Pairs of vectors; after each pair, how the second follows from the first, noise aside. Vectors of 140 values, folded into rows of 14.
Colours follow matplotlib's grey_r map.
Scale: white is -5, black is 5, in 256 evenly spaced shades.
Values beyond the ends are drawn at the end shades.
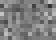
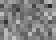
copied.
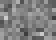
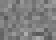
negated, shrunk.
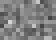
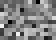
negated, scaled up.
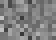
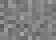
negated, shrunk.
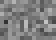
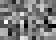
negated, scaled up.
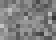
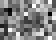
negated, scaled up.
